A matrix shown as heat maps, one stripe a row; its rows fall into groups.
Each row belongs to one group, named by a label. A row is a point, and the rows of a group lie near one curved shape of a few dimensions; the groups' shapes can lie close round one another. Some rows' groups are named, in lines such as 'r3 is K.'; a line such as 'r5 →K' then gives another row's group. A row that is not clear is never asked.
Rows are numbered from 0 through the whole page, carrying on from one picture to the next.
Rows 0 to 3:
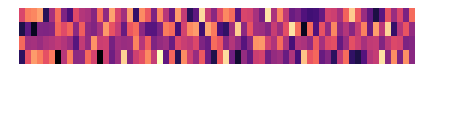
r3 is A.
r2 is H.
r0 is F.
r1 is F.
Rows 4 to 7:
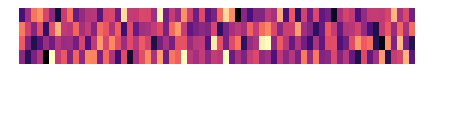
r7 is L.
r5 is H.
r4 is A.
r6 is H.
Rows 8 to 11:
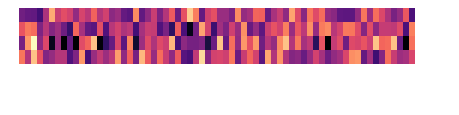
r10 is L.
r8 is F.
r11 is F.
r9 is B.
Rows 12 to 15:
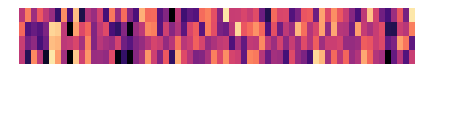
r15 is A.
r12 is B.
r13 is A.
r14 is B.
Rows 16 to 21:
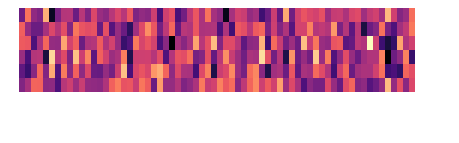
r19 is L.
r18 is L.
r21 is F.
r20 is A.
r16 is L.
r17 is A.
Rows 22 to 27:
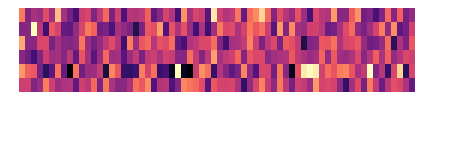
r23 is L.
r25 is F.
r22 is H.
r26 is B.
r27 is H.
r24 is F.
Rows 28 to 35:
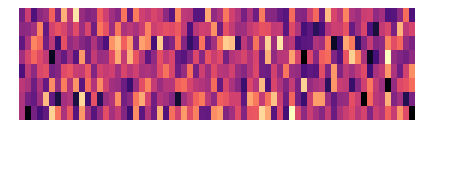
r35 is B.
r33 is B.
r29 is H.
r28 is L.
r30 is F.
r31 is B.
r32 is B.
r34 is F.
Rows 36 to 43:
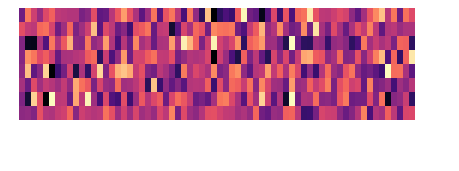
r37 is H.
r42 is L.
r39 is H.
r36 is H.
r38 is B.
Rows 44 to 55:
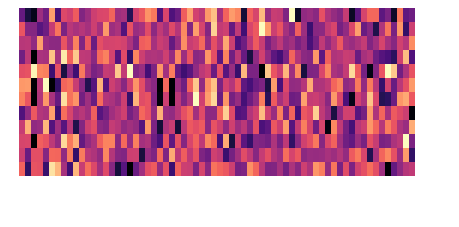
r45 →H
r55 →A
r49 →L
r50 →L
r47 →L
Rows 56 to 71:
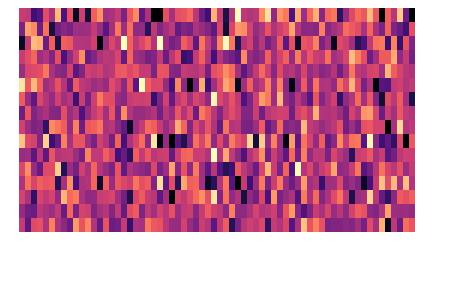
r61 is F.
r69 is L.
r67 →H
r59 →B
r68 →A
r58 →A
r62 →H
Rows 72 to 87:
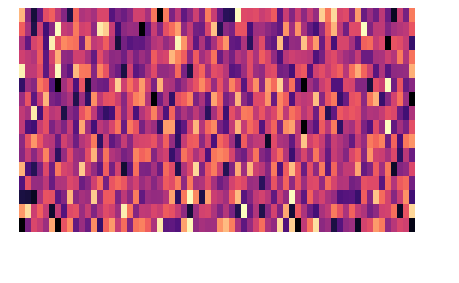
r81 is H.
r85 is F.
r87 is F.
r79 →L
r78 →H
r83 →F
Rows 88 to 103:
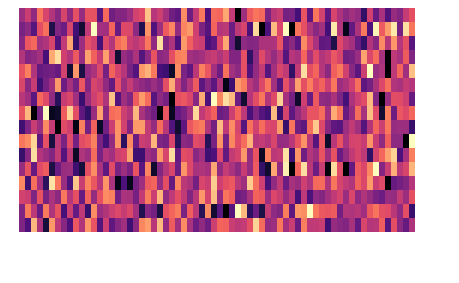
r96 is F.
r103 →L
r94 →H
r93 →H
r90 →A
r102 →H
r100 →A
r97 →L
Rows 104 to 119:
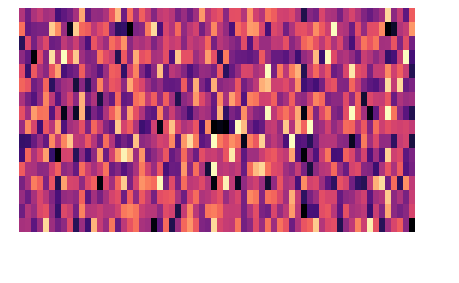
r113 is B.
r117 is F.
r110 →F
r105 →A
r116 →A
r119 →H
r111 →B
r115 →H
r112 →H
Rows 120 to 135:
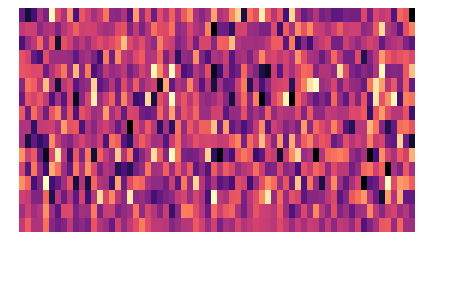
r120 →B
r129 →B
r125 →H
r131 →A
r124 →H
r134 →H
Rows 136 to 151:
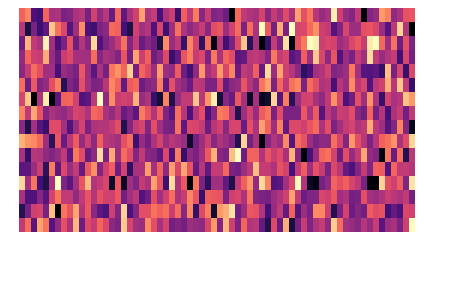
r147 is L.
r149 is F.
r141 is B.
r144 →B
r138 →H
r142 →L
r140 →F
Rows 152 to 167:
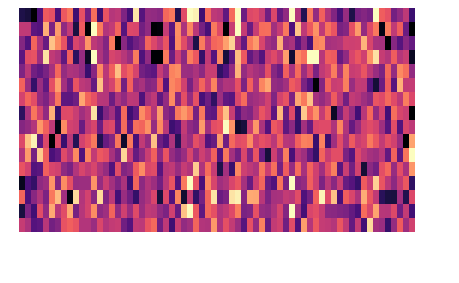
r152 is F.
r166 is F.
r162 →B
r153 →H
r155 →H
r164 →F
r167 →L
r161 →L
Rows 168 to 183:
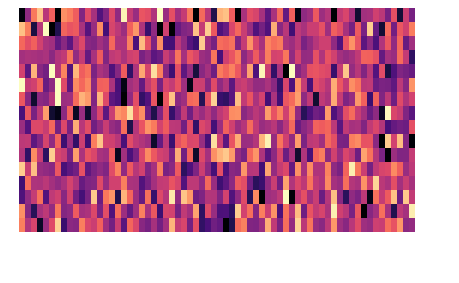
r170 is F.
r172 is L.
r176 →A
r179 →B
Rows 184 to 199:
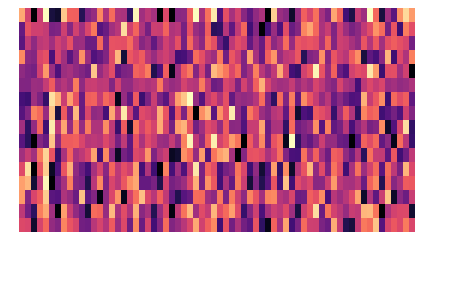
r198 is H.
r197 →F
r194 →H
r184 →L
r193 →B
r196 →L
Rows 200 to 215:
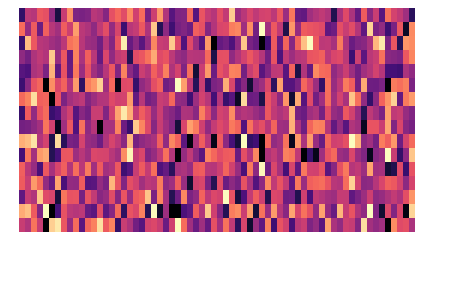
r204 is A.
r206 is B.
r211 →L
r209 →B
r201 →L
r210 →B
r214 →L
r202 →H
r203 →A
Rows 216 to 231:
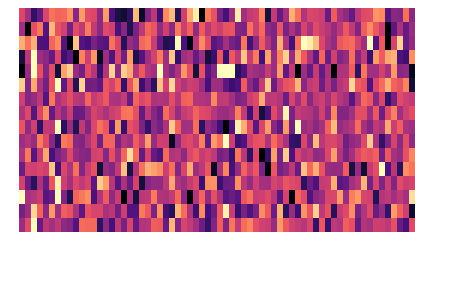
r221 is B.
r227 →A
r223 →L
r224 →H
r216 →F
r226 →L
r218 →B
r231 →L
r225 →H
